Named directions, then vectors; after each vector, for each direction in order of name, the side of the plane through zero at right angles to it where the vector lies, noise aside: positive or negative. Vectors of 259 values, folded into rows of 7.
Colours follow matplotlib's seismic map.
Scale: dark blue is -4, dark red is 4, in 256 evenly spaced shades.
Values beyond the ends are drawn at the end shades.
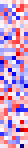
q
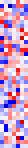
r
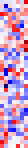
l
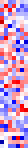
negative, negative, positive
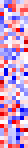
positive, positive, negative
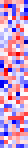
negative, positive, positive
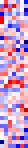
negative, negative, positive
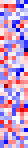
negative, negative, negative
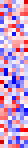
positive, positive, negative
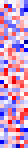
negative, negative, positive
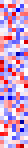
positive, negative, negative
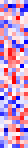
negative, negative, positive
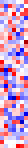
positive, negative, negative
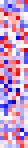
positive, negative, positive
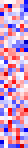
negative, negative, positive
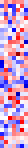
negative, positive, positive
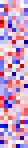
negative, positive, positive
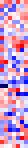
positive, positive, negative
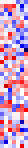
negative, negative, negative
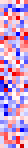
positive, negative, positive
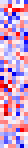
negative, positive, negative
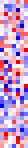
positive, negative, positive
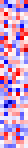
positive, negative, positive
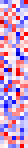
positive, negative, positive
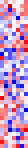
positive, positive, negative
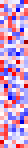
positive, negative, negative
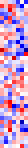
negative, negative, negative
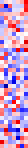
positive, positive, negative
